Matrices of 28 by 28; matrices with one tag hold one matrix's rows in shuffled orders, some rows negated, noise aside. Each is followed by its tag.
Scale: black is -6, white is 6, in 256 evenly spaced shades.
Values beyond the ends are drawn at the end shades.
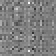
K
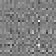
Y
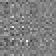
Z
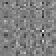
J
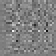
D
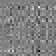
Y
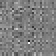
K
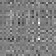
Y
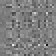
D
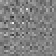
Z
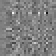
D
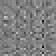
J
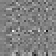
D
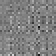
Y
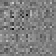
Z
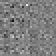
Z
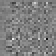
D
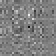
K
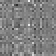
K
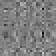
J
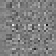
D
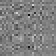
K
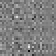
K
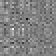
Z
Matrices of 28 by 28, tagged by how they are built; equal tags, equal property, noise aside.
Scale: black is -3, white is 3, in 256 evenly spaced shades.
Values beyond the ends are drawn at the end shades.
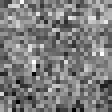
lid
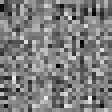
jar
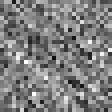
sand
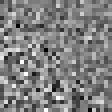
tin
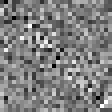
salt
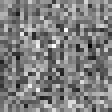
jar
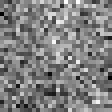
lid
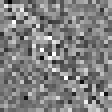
salt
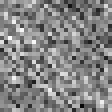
sand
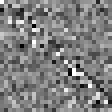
salt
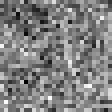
lid
